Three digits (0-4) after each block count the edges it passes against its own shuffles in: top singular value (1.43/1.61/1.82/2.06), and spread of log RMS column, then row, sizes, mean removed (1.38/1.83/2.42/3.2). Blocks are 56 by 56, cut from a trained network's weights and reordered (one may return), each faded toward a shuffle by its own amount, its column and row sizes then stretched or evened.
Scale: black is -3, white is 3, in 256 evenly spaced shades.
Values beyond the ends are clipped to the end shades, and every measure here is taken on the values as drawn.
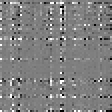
3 3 4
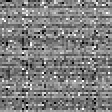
4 2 0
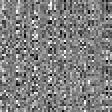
3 4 0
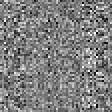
4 3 1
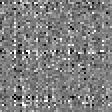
2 2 3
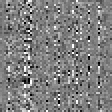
3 4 1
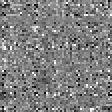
0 2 3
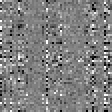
2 4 3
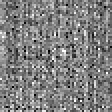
2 0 1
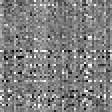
3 1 3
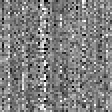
2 3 0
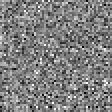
2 0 1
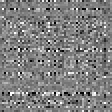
3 2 4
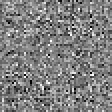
2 2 2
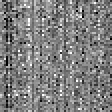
3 2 0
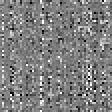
1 4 2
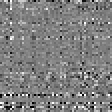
2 2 4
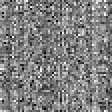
2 0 1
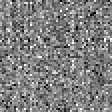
1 0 1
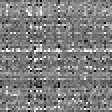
4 3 2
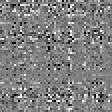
0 3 4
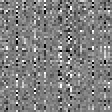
2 4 1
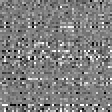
2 0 4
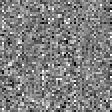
1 3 1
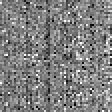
1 2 0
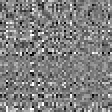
4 3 3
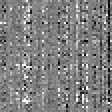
3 4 2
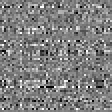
3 1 4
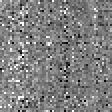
0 2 2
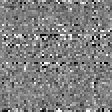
0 1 4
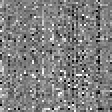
1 3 1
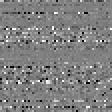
1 0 4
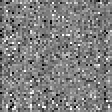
0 2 1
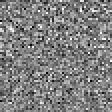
1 0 2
